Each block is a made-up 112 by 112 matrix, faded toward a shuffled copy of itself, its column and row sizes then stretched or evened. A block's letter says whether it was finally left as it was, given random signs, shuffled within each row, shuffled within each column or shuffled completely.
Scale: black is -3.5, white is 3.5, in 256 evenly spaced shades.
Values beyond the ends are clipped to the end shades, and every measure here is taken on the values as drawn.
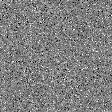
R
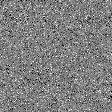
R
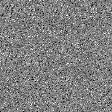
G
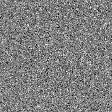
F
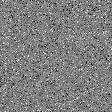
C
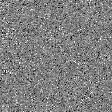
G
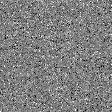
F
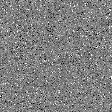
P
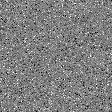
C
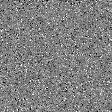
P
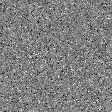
R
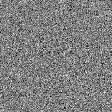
G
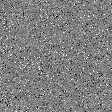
C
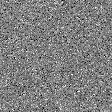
R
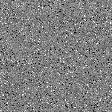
G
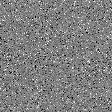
F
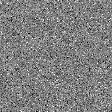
G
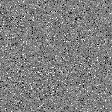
G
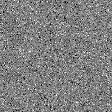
G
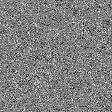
P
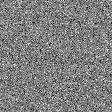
C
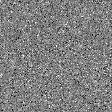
G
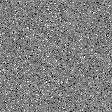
C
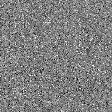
G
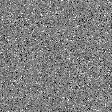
P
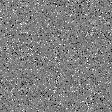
G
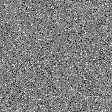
F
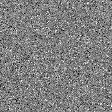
G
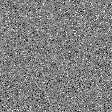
P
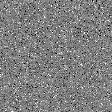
G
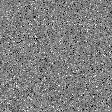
R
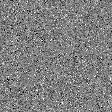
F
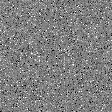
F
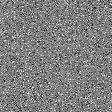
F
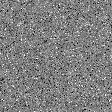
C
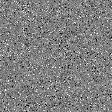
P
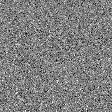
R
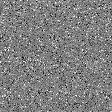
R
